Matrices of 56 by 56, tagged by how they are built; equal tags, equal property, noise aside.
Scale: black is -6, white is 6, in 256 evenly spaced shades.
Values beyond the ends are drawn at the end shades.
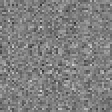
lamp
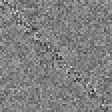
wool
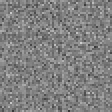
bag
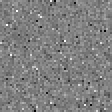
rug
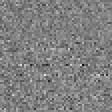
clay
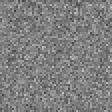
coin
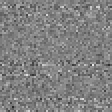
clay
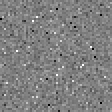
rug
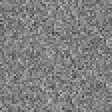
bag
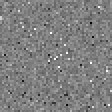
rug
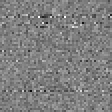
clay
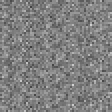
bag
